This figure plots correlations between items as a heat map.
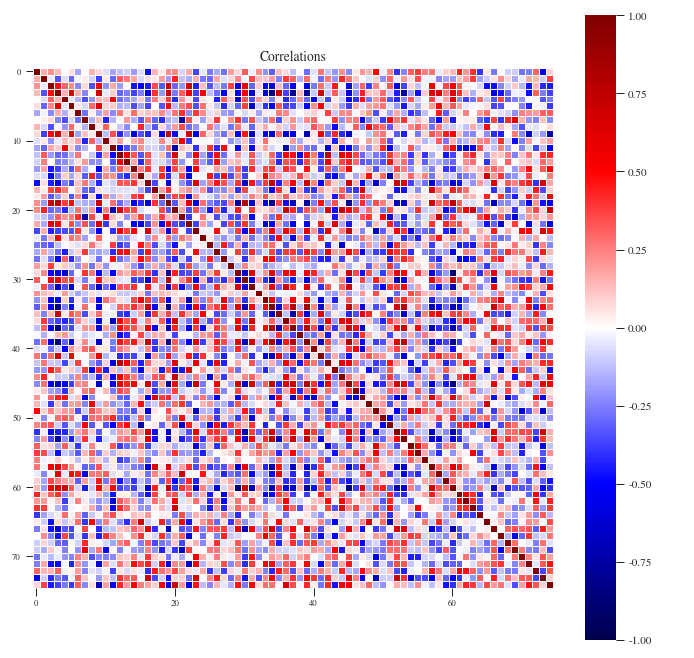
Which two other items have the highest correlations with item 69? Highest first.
7, 43
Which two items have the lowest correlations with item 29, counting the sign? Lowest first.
60, 19
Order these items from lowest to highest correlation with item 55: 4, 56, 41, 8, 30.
41, 4, 30, 56, 8
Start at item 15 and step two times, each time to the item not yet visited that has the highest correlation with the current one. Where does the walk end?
48
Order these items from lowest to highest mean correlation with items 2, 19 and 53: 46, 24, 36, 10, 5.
36, 10, 46, 24, 5
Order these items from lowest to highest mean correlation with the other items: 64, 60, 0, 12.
60, 64, 0, 12
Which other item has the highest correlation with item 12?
42
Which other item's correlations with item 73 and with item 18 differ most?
47
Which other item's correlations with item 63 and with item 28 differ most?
20
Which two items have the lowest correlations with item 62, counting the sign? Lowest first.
11, 27
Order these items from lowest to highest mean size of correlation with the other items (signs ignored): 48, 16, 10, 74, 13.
10, 48, 13, 74, 16
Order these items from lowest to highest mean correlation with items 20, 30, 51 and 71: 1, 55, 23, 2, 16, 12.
16, 2, 23, 55, 1, 12
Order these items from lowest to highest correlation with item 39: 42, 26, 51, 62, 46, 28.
28, 62, 51, 46, 42, 26
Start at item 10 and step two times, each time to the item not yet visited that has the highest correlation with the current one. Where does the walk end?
58
